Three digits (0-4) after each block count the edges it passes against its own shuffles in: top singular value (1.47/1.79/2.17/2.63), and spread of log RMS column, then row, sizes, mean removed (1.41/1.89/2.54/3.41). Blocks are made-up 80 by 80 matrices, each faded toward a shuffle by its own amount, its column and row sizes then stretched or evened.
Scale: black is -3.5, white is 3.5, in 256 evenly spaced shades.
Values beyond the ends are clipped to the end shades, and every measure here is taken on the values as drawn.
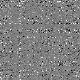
0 2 3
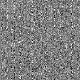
1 3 0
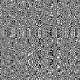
3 3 0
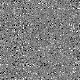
0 2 2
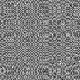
4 2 1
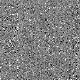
0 2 1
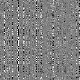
4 4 1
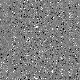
0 2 0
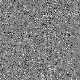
0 1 1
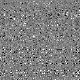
0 2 3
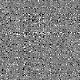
2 2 3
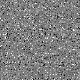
2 1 2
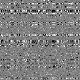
4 0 4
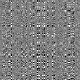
4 4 3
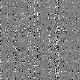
1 4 2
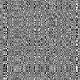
4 4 1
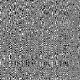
3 3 1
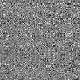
3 0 2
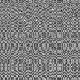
4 1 3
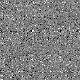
0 1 2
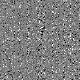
1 3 0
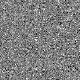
2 1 0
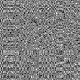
4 1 1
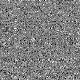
1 0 2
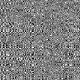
4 2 2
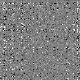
0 3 2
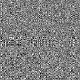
3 2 2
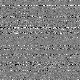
1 0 4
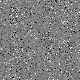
0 1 0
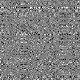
3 1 3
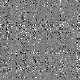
1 3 3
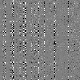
4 4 2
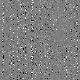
0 3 1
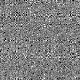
3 1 2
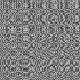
4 0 3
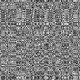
4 0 2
